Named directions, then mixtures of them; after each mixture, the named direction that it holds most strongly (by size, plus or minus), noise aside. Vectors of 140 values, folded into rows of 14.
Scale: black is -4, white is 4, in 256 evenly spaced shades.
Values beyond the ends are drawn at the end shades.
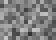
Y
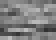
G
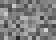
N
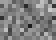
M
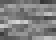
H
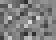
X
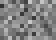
X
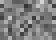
M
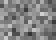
Y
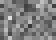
M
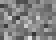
X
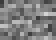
H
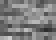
G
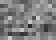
G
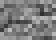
H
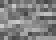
H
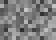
Y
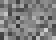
N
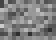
Y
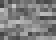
H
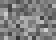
N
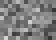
Y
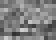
G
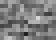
H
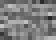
H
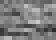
G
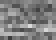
G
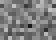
M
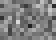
M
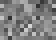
M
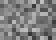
Y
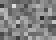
N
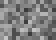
Y
